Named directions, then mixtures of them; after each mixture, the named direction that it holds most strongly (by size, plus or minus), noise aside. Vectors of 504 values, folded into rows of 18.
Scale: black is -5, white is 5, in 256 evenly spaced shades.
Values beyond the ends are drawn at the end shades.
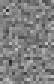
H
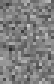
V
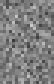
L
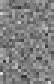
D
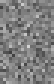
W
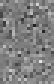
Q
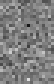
W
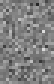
Q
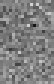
Q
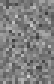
L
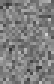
V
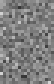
D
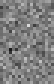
W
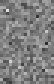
H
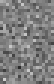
W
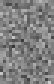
D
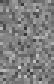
W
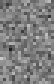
V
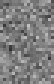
V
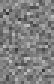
H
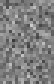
L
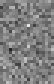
W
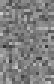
D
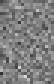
D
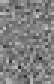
D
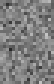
V
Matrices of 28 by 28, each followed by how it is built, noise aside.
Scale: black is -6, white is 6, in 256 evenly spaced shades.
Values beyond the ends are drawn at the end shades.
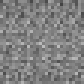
repeating columns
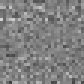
uneven rows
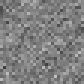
Hankel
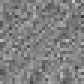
repeating columns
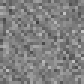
Toeplitz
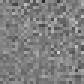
upper triangular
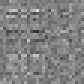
low rank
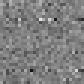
uneven rows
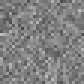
Hankel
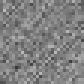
Hankel
